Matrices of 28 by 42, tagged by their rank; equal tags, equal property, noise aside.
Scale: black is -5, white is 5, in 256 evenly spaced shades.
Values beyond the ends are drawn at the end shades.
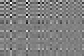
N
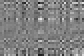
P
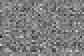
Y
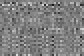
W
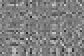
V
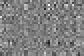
V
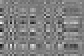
P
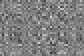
V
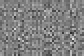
V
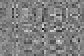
W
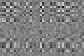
N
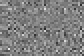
V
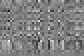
W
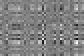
N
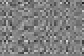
W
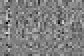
Y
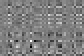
P
